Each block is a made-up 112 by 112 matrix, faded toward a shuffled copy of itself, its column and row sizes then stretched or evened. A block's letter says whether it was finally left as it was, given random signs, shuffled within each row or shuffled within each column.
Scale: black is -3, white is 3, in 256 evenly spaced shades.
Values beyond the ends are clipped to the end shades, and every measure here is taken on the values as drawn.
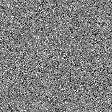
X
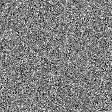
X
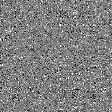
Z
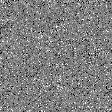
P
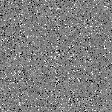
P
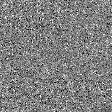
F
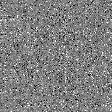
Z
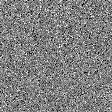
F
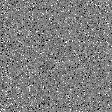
P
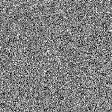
Z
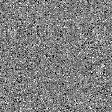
Z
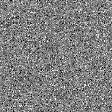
Z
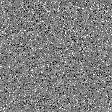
F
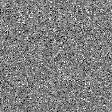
Z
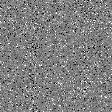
Z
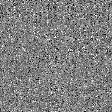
Z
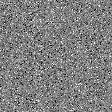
X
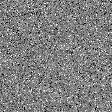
X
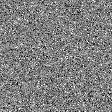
F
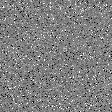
F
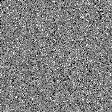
X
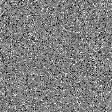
X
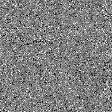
Z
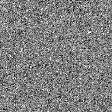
Z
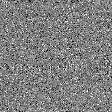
Z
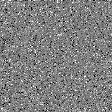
Z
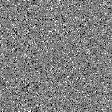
Z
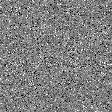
F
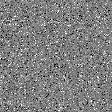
Z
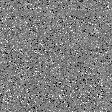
F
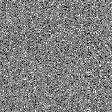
Z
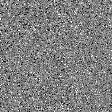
P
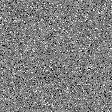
F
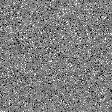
F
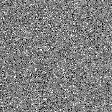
Z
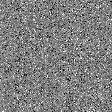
X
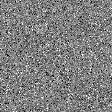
X
